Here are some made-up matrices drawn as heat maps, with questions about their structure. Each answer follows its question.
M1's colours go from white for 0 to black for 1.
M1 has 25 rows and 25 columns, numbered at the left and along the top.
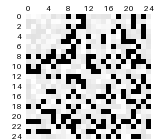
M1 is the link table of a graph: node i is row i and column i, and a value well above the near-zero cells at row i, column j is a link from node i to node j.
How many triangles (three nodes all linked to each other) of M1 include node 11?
0
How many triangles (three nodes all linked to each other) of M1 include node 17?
5
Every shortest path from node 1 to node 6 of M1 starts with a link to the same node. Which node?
node 21
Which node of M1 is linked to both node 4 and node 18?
node 8
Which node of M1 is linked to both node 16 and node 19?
node 15
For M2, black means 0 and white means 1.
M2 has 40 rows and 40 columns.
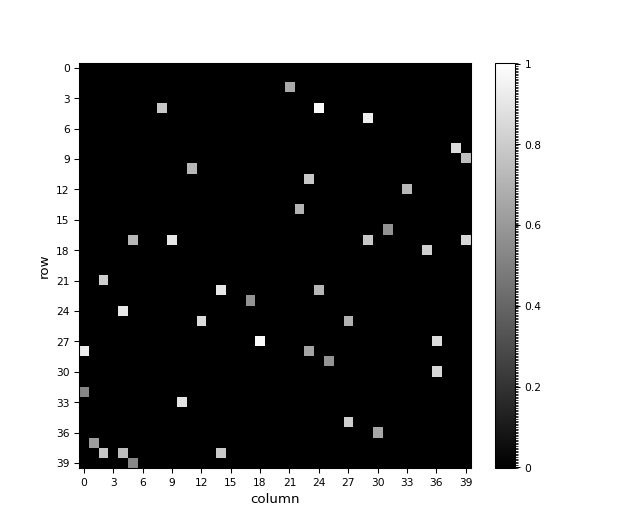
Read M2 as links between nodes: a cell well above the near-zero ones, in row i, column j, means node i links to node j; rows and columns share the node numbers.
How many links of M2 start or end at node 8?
2
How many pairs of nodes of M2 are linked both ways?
4
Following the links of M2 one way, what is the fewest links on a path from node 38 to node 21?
2
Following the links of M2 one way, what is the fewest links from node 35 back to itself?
3
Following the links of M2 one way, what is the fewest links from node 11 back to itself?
8
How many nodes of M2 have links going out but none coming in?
4
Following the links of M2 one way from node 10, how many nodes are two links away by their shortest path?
1
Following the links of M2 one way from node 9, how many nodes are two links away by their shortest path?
1
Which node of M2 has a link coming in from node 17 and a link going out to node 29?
node 5
